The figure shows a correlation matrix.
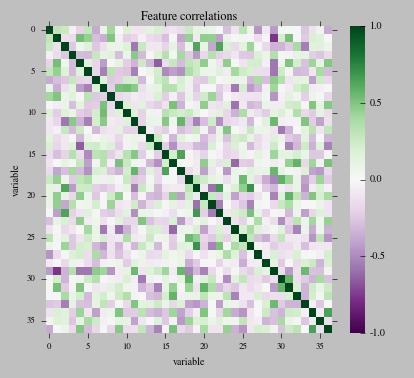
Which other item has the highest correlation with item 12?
23
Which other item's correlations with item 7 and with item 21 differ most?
1
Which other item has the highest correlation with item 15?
17
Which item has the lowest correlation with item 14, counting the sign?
4
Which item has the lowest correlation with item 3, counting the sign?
19
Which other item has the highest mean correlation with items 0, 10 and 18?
25
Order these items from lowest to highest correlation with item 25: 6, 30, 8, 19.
8, 6, 30, 19
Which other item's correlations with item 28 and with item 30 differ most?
18
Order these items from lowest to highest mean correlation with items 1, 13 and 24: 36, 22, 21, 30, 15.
36, 15, 22, 21, 30
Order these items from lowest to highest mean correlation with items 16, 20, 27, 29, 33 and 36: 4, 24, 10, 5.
5, 24, 10, 4
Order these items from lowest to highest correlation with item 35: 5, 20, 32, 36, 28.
28, 36, 32, 20, 5
